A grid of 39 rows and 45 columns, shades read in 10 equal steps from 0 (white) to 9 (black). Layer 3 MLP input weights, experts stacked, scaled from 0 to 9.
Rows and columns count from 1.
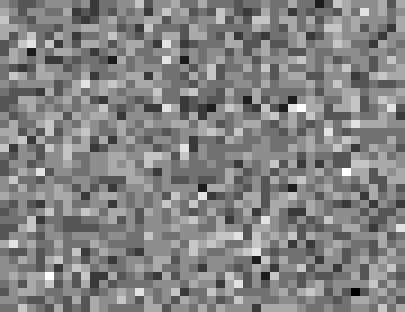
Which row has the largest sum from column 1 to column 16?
8
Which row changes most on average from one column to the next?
14
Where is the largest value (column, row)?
40, 37
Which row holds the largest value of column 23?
24
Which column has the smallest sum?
6
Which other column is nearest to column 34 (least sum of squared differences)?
44
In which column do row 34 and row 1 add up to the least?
16
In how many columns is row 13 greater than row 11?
23
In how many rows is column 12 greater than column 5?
11
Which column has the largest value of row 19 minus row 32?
22
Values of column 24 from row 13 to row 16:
6 8 4 4
